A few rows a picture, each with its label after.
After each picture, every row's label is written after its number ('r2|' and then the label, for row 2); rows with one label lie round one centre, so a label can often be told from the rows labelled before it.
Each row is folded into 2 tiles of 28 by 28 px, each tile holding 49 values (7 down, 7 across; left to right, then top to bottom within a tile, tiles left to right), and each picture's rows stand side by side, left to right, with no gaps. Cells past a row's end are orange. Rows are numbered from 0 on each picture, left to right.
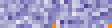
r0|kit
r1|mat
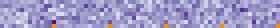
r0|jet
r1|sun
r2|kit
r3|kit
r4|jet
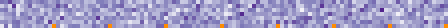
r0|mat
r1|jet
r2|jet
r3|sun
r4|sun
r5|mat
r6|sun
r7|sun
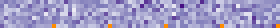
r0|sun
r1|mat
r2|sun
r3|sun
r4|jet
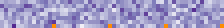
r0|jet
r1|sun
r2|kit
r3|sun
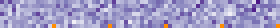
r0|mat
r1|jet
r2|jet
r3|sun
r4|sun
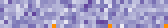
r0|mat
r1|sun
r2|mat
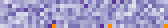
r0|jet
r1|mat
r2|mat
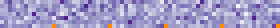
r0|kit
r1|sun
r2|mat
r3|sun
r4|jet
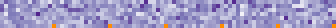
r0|sun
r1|jet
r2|sun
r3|sun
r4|mat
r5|jet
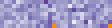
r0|jet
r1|jet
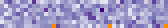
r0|sun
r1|kit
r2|mat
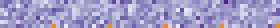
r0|kit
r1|mat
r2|mat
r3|mat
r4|mat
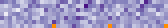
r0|sun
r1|sun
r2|sun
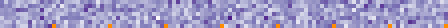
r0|jet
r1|sun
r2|jet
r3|mat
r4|jet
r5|jet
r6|sun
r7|mat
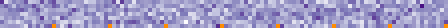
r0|jet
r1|jet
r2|mat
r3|jet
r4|kit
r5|kit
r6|jet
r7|jet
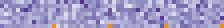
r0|sun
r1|mat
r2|kit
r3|sun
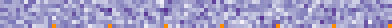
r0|kit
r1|kit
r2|kit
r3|mat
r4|jet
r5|kit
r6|jet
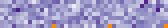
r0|jet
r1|mat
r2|sun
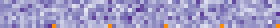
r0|jet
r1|kit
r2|sun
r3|kit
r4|mat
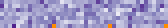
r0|jet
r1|jet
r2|sun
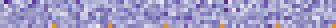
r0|sun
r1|kit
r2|kit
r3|sun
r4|mat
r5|sun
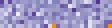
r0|mat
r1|jet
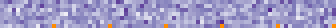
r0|mat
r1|mat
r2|sun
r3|jet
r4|sun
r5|mat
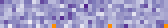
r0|mat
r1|sun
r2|jet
